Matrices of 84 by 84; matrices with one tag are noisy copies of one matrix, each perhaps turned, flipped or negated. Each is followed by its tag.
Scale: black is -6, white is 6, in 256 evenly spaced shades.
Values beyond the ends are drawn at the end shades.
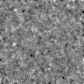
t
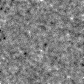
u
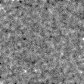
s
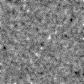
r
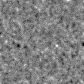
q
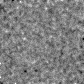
s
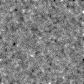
t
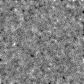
t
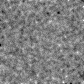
s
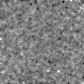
s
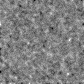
t
